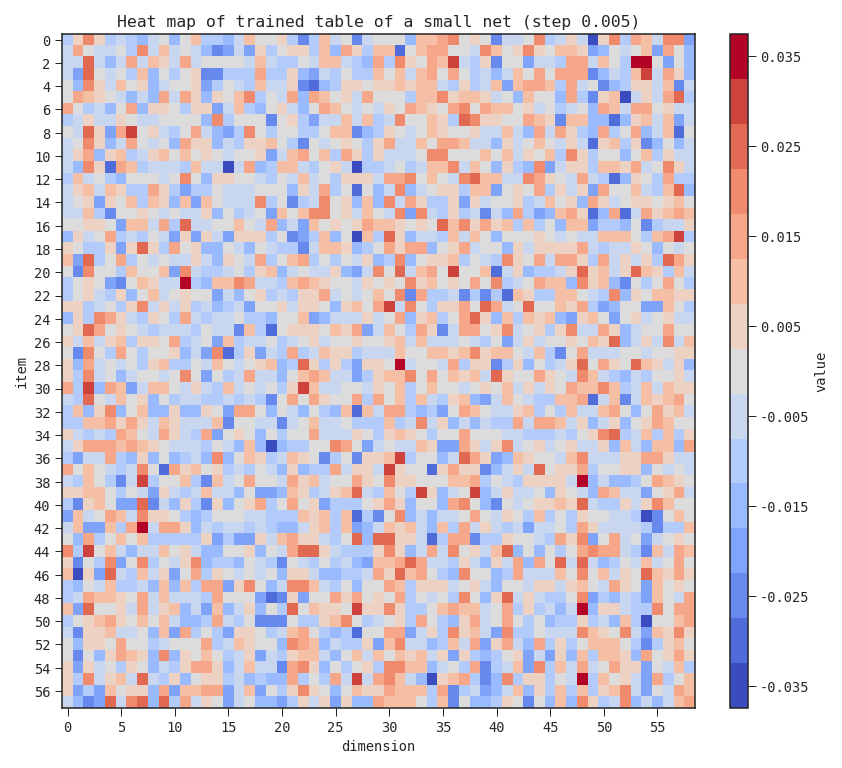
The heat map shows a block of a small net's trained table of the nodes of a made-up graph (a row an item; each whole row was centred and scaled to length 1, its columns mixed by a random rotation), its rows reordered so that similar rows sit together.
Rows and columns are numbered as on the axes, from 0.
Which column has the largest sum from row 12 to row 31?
31
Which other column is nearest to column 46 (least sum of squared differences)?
42
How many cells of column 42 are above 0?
20
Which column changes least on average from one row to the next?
58
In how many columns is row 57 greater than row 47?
23
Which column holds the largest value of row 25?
2
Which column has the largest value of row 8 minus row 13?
6
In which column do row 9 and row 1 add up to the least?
49
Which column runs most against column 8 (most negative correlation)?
21
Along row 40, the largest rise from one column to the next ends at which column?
7
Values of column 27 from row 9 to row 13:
0 0.005 -0.035 0.005 -0.03
